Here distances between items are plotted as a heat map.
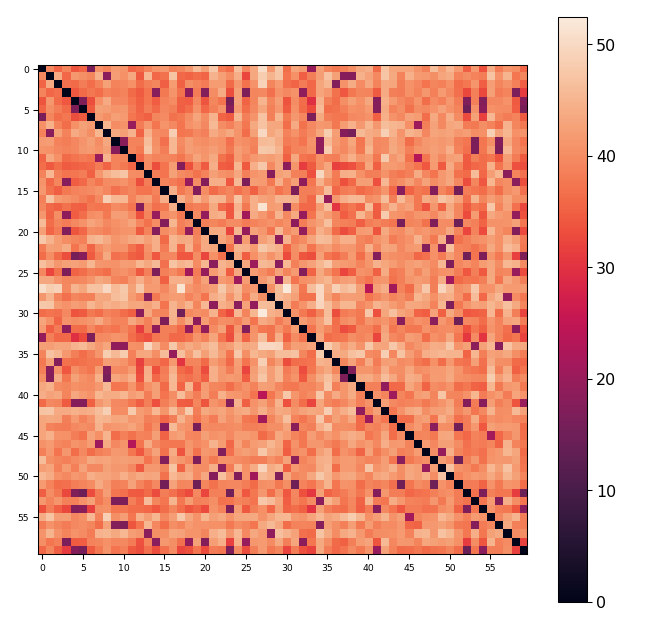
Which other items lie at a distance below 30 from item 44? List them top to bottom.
15, 19, 31, 48, 51
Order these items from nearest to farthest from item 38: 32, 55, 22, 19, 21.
32, 19, 22, 21, 55
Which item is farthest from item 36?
27
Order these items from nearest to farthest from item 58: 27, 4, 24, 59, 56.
59, 4, 56, 27, 24
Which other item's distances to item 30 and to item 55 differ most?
17
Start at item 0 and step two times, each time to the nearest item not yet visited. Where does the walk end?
33
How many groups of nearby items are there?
16
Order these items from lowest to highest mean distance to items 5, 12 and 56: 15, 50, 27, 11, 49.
11, 15, 49, 50, 27
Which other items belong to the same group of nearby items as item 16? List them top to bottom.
35
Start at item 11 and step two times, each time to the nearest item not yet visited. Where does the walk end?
46
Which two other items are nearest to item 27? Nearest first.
43, 40
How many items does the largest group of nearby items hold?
7
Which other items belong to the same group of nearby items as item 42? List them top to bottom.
39
